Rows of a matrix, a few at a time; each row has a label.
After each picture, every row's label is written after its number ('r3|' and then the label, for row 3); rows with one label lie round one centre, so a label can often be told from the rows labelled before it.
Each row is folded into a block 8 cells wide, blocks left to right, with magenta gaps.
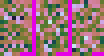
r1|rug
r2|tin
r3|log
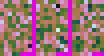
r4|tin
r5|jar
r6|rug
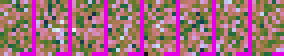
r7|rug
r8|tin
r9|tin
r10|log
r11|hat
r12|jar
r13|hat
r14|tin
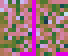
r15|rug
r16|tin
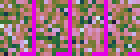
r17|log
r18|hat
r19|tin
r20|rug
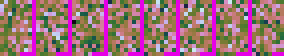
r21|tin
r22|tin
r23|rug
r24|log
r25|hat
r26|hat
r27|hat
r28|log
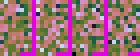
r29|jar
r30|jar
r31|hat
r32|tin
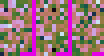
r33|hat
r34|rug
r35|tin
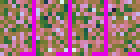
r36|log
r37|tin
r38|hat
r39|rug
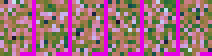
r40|hat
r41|tin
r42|jar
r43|tin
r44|hat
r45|log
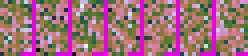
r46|tin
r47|log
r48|hat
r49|log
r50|rug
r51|jar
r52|tin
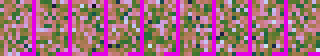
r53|rug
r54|tin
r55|jar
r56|rug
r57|hat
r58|tin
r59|hat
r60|hat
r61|tin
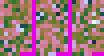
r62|tin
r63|jar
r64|hat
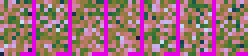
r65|hat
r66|hat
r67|jar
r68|log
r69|hat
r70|tin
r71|rug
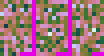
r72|tin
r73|rug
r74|jar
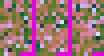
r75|jar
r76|tin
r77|hat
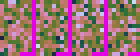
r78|hat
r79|jar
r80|rug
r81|tin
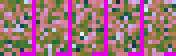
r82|tin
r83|hat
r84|log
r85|rug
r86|rug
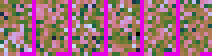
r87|jar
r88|rug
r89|jar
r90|hat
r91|jar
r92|rug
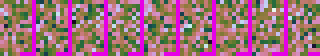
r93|tin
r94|log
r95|rug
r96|rug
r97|tin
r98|jar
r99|tin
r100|hat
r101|rug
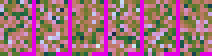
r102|jar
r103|log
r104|hat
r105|hat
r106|jar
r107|tin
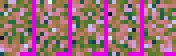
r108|hat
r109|hat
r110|tin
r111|jar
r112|log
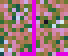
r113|rug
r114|tin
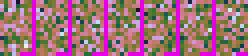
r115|hat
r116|rug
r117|tin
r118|tin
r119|jar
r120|rug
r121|rug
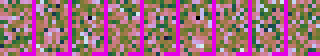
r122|rug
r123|jar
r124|log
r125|rug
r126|rug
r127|log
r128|rug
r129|rug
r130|jar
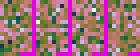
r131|tin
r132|tin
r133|jar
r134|rug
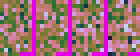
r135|jar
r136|rug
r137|tin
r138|hat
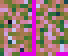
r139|tin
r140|jar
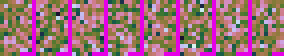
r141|log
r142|jar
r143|log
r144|log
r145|hat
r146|hat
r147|hat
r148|hat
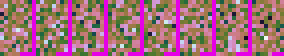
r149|jar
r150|jar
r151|hat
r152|hat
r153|hat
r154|hat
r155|log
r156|log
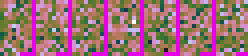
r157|hat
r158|rug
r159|hat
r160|tin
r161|rug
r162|rug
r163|rug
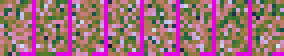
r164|log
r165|hat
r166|jar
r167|rug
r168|tin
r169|log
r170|hat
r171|jar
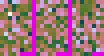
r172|tin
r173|rug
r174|tin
